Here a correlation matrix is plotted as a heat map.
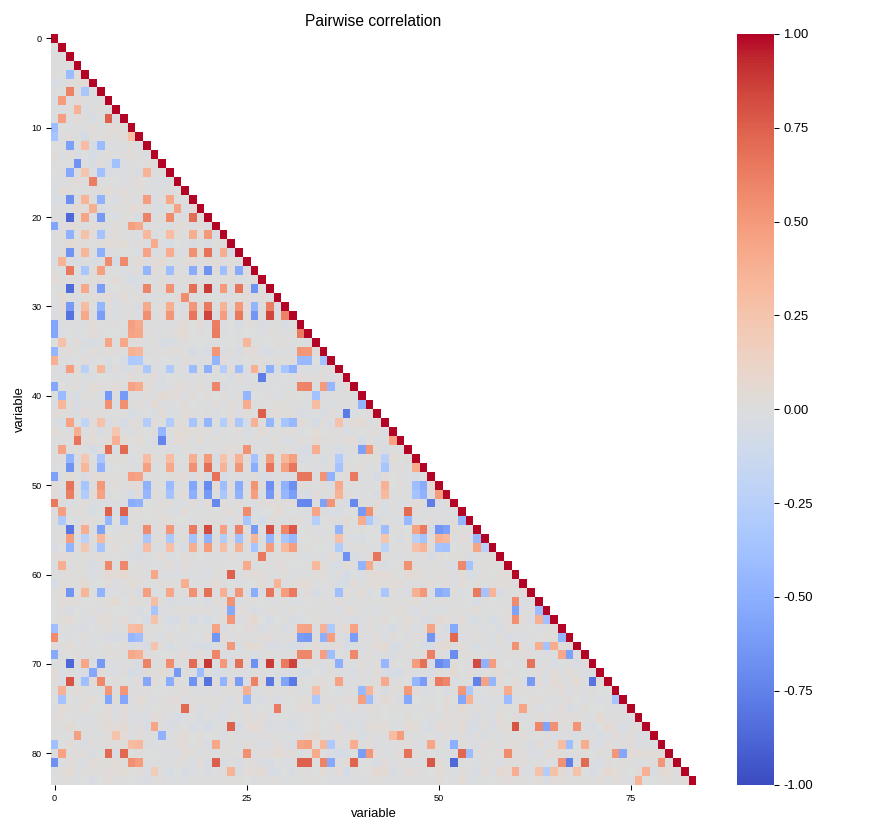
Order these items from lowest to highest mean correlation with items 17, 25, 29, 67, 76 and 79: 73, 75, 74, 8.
74, 8, 73, 75
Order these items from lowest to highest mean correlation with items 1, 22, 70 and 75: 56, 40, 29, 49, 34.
56, 40, 49, 34, 29
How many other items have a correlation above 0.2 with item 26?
8
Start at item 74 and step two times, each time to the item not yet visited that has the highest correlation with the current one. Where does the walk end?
54
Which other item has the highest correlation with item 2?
72
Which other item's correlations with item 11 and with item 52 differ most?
81
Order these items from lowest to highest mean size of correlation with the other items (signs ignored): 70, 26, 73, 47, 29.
29, 73, 47, 26, 70
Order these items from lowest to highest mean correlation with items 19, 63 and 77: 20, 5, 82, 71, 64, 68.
64, 71, 20, 5, 82, 68
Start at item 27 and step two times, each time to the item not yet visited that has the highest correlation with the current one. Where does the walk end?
58
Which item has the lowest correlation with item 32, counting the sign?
52
